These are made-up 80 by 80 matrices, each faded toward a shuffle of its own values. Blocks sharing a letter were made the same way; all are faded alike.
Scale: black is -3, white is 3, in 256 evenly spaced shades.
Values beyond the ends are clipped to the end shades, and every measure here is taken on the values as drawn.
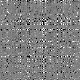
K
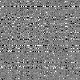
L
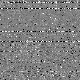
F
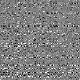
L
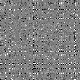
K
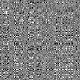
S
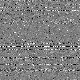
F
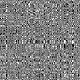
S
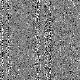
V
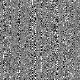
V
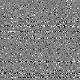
L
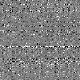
L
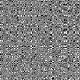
S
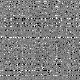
L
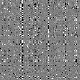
K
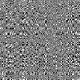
S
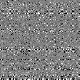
L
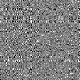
S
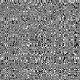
S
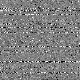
F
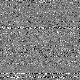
F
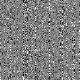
V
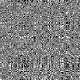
S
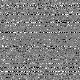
F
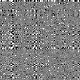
K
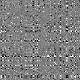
K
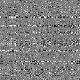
L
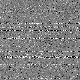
F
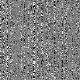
V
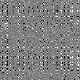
K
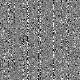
V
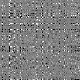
K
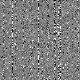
V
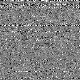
F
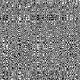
S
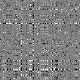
K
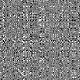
S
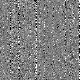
V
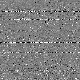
F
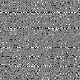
L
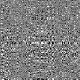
S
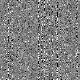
V
